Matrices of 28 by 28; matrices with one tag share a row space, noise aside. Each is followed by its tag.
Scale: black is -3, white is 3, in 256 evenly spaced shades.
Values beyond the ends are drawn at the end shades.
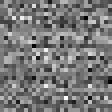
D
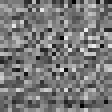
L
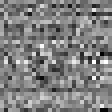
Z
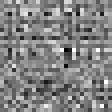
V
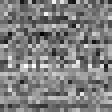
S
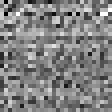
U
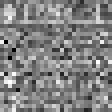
U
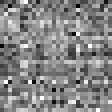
S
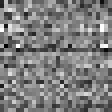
U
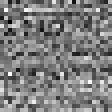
U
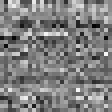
S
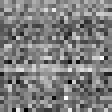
V
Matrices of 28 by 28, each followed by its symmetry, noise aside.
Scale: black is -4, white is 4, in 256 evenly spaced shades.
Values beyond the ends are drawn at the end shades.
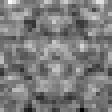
mirrored left to right.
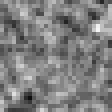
antisymmetric.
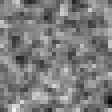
no symmetry.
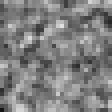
antisymmetric.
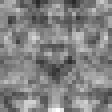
mirrored left to right.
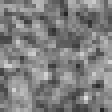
antisymmetric.
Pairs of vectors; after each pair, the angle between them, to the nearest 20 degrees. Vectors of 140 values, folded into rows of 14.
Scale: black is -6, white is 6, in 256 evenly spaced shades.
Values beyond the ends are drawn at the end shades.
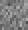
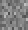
40 degrees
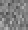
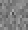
60 degrees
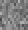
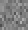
80 degrees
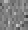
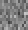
100 degrees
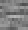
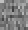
120 degrees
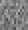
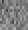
140 degrees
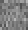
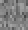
120 degrees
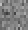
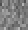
140 degrees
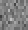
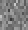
160 degrees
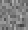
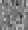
140 degrees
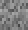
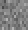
80 degrees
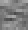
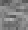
160 degrees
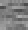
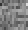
140 degrees
